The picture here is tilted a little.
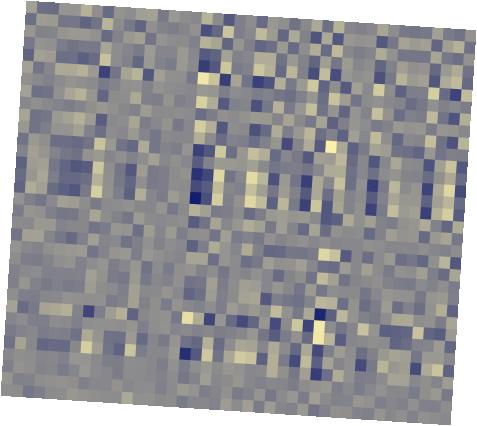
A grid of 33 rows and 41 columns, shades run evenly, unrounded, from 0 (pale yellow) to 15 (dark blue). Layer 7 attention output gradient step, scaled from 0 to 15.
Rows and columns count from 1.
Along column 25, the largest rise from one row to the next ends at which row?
26
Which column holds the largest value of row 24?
24
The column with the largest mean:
17
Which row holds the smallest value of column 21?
29
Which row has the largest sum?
14
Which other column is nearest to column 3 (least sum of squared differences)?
2
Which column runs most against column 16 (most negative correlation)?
10
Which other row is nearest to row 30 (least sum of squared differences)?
25
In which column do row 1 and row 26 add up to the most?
19
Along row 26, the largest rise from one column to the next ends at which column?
28
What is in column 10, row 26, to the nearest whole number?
6
